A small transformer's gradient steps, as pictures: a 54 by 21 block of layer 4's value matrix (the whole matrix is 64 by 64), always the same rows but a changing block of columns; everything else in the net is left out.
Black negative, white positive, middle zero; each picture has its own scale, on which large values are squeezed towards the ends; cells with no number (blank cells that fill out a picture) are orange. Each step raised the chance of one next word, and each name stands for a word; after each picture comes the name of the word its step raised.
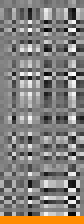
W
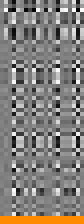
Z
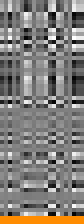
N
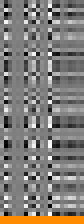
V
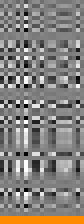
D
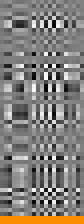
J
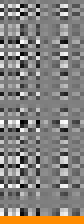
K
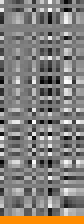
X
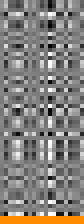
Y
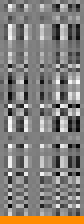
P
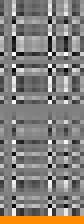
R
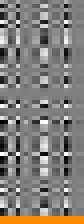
D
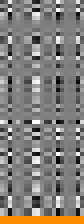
X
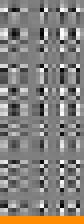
Z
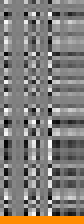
Y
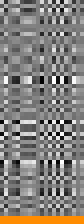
X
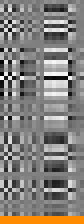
W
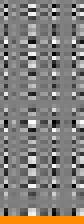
K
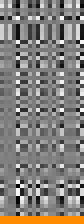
K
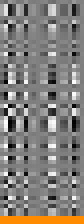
P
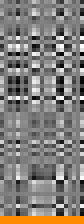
R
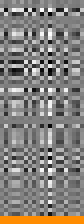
Z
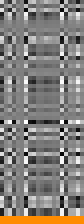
X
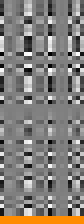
R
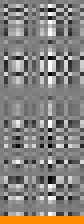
K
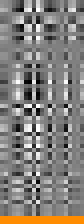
P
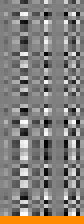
Y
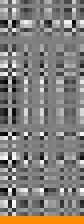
J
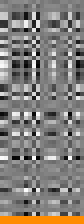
J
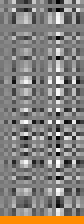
X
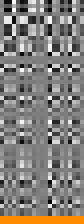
R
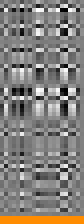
Z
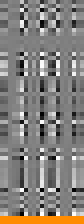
J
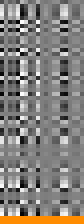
W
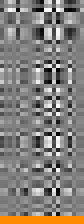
Z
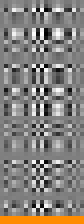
Z
